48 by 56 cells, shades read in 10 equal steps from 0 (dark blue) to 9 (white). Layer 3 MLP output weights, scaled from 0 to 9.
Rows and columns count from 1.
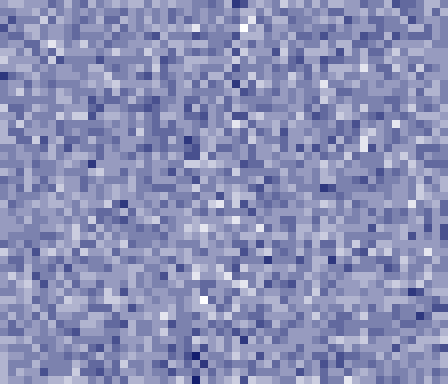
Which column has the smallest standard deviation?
23
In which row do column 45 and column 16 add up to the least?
26
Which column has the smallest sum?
47
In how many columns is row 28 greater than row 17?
25
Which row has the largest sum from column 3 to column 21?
38
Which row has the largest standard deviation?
15
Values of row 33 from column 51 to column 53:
7 5 4
